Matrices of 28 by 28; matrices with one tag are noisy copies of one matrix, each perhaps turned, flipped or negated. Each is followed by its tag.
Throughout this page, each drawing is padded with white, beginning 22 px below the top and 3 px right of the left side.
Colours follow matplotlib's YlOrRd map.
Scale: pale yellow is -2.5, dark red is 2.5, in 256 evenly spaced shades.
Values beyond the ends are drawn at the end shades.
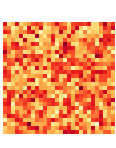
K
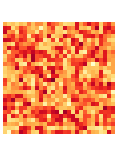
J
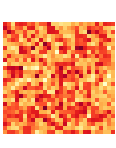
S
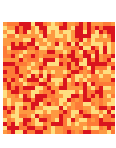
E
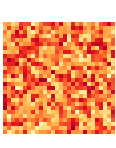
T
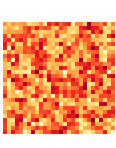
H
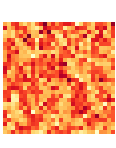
H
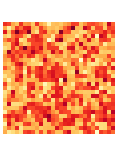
S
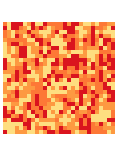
H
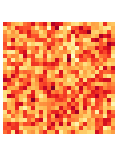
K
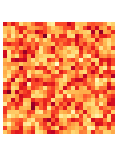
T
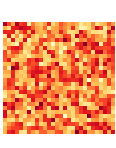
T
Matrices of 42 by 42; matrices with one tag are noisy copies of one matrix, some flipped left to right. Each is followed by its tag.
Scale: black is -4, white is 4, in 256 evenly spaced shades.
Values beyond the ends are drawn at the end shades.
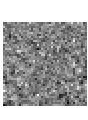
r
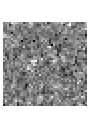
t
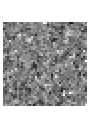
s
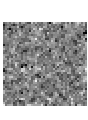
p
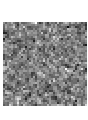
p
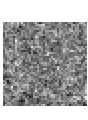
r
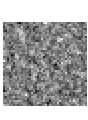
s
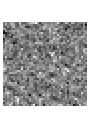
p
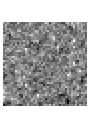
r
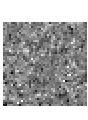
r
